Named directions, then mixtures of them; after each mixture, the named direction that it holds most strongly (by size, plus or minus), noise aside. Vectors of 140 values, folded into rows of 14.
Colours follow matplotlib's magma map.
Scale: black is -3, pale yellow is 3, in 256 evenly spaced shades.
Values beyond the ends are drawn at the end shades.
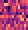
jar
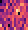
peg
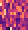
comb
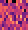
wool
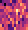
peg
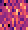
peg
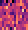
wool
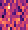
comb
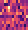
jar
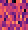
wool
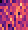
peg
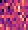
jar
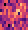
peg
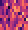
peg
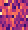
jar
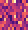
wool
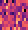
comb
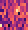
peg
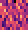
wool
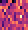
wool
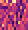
wool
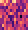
wool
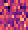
jar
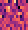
jar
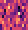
comb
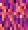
comb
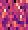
wool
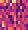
wool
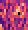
peg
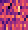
jar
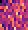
peg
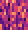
comb
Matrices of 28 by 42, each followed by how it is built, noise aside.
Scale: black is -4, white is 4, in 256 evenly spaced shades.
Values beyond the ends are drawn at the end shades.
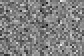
repeating rows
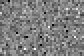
sparse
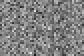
repeating rows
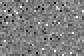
sparse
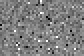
sparse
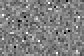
sparse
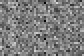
repeating rows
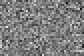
noise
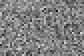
noise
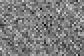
Toeplitz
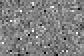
sparse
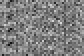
repeating rows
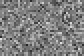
noise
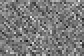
Toeplitz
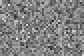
noise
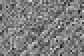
Hankel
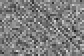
Toeplitz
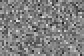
noise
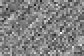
Hankel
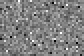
sparse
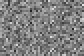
repeating rows
